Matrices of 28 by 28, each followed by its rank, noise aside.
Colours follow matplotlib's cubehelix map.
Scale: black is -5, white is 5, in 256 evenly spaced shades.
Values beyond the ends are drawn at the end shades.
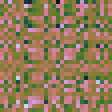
three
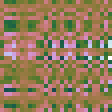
two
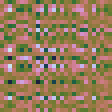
two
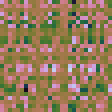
three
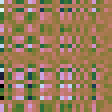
one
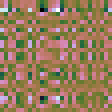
two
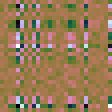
one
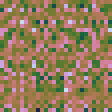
four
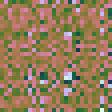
four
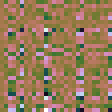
two
